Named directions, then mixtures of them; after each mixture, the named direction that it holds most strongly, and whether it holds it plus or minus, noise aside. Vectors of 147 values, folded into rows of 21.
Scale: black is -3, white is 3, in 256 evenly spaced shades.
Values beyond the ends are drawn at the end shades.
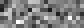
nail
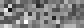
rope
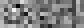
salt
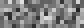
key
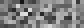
salt, minus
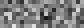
key, minus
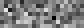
rope, plus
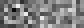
salt, minus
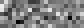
nail, minus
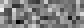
nail, minus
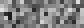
key, plus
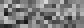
rope, minus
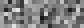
key, minus
